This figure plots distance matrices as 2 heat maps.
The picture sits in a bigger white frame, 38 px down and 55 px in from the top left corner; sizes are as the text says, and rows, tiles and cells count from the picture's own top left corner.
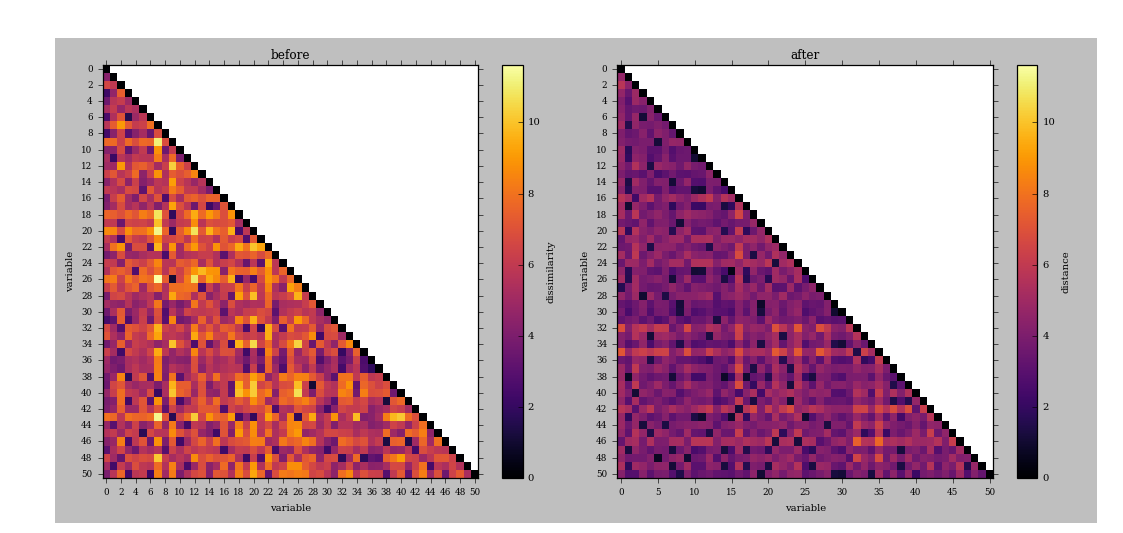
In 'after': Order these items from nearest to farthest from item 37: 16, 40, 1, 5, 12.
1, 12, 5, 40, 16
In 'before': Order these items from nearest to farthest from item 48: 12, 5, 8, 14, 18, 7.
18, 8, 5, 14, 12, 7
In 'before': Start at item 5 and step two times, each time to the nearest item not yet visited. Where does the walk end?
15
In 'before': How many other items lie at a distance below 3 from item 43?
4
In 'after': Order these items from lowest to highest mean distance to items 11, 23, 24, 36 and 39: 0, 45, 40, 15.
15, 45, 0, 40
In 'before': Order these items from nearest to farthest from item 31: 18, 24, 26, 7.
7, 24, 18, 26
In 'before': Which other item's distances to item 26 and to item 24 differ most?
9
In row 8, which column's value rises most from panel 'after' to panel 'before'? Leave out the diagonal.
19
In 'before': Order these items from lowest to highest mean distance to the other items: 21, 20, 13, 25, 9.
21, 13, 9, 25, 20
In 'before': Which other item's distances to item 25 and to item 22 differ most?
50
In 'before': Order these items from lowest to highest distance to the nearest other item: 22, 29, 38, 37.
38, 37, 29, 22
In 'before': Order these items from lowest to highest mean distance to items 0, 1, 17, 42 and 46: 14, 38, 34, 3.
3, 38, 34, 14
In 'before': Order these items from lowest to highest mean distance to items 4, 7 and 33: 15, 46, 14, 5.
5, 15, 14, 46
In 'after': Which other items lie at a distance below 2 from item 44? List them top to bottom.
3, 6, 28
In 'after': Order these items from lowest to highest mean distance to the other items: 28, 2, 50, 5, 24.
50, 5, 28, 2, 24
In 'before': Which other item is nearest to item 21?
32
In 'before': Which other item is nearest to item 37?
36
